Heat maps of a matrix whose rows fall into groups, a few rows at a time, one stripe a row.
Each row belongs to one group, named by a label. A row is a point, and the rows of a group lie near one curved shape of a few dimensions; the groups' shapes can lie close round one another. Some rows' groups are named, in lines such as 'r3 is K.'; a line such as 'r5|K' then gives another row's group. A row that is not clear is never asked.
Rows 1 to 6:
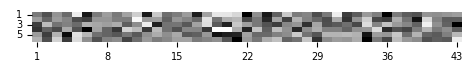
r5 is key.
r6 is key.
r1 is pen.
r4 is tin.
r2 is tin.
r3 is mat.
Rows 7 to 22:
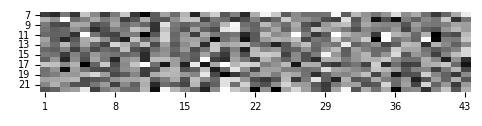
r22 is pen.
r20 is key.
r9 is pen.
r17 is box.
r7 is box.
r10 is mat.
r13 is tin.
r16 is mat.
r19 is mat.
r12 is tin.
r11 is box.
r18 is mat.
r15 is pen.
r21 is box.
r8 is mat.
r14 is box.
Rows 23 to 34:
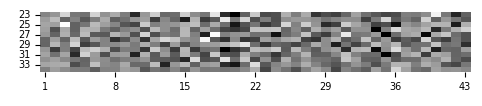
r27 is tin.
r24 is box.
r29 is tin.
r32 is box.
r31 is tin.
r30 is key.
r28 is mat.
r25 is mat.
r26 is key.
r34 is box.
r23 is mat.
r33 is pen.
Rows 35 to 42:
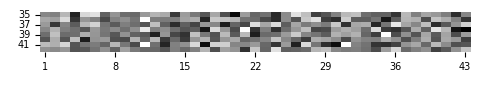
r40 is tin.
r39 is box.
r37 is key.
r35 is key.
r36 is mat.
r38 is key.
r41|mat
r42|key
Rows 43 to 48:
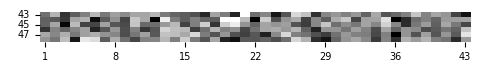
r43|key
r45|tin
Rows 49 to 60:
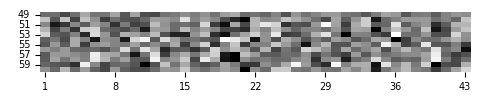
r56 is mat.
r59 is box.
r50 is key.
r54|tin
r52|key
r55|tin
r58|mat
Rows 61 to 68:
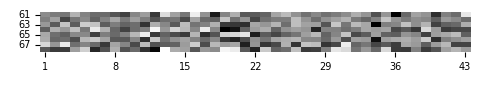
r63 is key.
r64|mat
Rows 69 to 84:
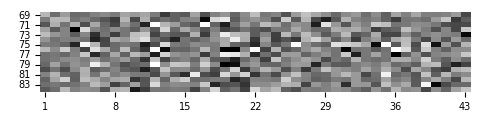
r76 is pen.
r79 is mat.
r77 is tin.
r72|tin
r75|box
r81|box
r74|mat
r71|mat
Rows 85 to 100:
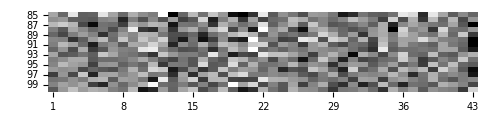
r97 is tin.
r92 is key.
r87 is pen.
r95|box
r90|key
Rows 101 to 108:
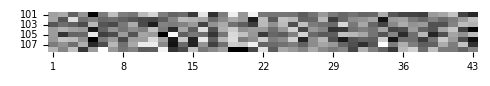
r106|box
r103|box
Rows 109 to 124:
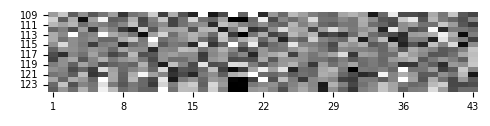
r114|tin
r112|tin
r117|box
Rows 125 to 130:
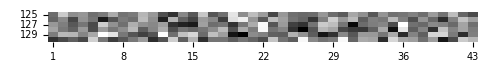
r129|mat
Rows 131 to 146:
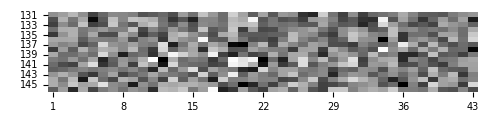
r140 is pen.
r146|mat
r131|key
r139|mat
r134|box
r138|mat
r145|mat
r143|box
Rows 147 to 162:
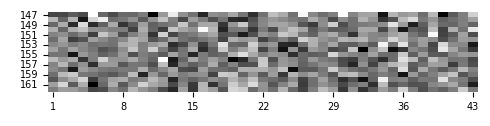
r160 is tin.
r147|box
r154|tin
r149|tin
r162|key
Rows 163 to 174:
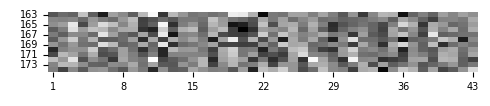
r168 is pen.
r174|key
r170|pen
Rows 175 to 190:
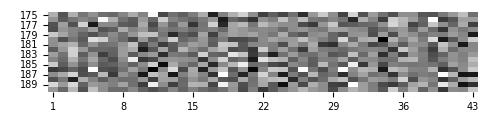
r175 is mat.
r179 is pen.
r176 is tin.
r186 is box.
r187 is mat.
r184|box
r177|tin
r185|mat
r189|mat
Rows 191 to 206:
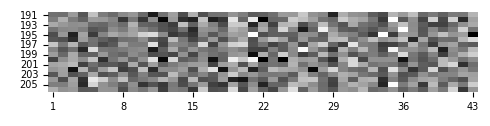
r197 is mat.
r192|box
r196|pen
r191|box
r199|key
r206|box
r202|tin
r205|box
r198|box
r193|key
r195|key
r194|key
